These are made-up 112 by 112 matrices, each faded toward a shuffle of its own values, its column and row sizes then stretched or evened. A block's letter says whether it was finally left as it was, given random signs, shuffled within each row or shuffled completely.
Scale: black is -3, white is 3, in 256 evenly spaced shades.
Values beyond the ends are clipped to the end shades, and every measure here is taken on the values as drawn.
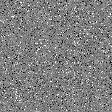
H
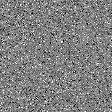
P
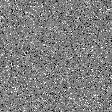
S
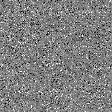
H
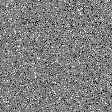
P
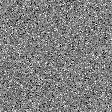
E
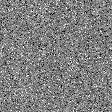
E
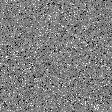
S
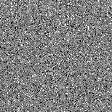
H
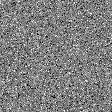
E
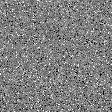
S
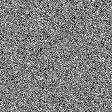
P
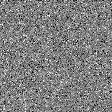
S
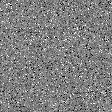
S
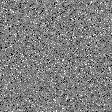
S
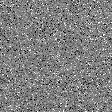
S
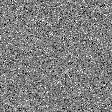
S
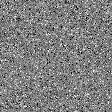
S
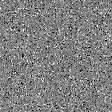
S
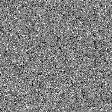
P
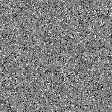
H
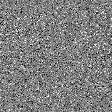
P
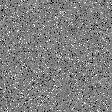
E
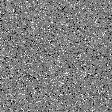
S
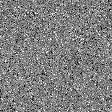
S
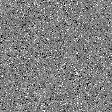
P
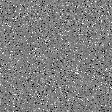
H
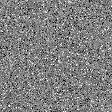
P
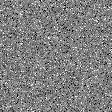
E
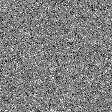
S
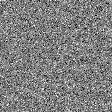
E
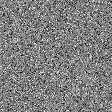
E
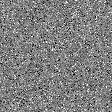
E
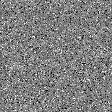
S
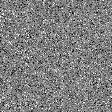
P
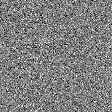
H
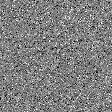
S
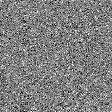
H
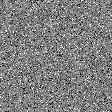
E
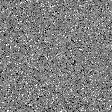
E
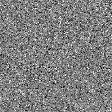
H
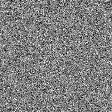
P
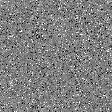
H
